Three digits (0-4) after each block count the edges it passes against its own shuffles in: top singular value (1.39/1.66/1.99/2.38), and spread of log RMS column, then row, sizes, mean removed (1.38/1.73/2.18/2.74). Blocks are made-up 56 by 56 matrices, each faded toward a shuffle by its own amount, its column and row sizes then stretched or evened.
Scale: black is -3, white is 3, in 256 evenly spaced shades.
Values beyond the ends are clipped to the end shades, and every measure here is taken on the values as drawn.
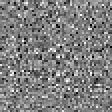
3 0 2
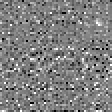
3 0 3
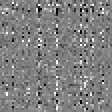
3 4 3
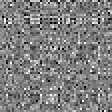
4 2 3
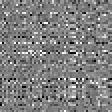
4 1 4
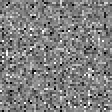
0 2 1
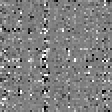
0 4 3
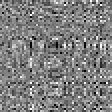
4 3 3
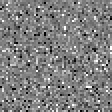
0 1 2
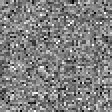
2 0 0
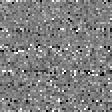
0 0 3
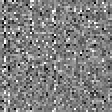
2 3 0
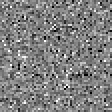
0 2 1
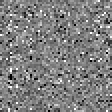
0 2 2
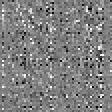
2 4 2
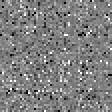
0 2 2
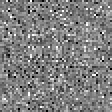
1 1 1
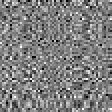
4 1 3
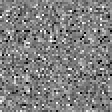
0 0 2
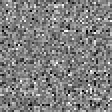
0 1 2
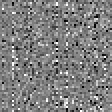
2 4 0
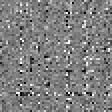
1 3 3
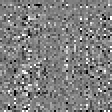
2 4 3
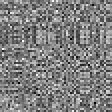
4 1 1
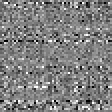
3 1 4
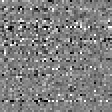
2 3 4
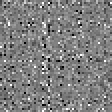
1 3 2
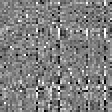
4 3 2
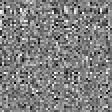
3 2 2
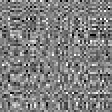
4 2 3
